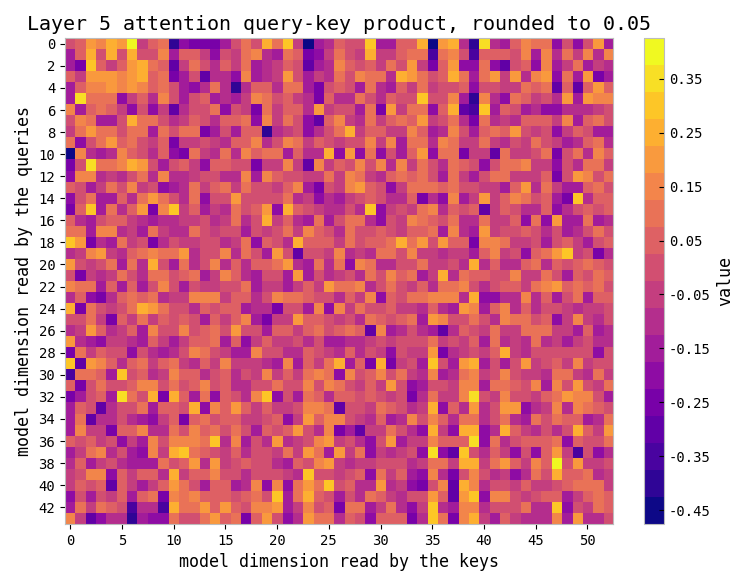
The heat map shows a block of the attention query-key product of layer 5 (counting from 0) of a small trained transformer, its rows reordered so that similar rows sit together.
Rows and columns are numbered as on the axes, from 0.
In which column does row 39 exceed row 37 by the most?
49
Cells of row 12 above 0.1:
8
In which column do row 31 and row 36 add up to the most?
39
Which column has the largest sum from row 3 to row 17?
37
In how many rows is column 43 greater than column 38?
17
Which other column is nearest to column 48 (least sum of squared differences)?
32
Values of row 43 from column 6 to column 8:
-0.4 -0.15 -0.2
